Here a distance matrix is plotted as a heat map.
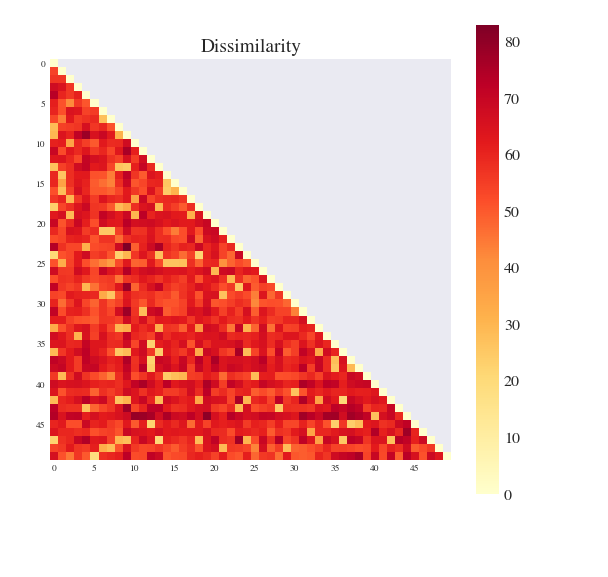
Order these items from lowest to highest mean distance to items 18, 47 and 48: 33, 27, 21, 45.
33, 21, 27, 45
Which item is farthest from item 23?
9
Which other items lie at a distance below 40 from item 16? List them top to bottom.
1, 14, 15, 25, 39
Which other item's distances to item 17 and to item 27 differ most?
22
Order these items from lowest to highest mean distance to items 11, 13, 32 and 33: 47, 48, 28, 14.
47, 48, 14, 28
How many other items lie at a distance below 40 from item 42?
9
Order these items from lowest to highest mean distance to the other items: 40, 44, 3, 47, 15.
15, 47, 3, 40, 44
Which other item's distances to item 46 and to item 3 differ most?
34
